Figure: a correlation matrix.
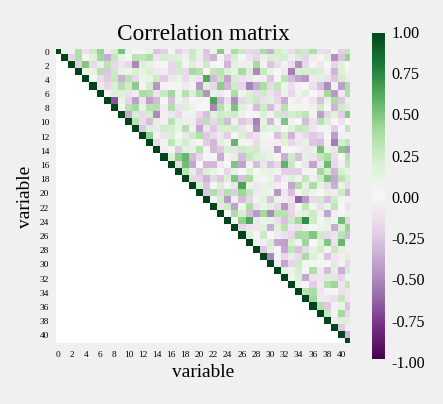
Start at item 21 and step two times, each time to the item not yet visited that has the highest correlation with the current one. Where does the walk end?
2
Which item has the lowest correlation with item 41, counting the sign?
14
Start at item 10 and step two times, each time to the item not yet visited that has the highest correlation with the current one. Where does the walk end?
16
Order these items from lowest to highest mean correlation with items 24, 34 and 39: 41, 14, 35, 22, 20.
41, 14, 20, 22, 35
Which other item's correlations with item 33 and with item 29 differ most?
3
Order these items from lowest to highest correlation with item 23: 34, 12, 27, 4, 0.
27, 12, 34, 4, 0
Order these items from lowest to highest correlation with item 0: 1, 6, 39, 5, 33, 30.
30, 33, 39, 1, 5, 6
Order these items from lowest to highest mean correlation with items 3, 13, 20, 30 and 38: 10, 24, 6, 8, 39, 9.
39, 10, 9, 8, 24, 6
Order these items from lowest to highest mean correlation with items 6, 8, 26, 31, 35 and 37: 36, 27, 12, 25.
12, 27, 25, 36
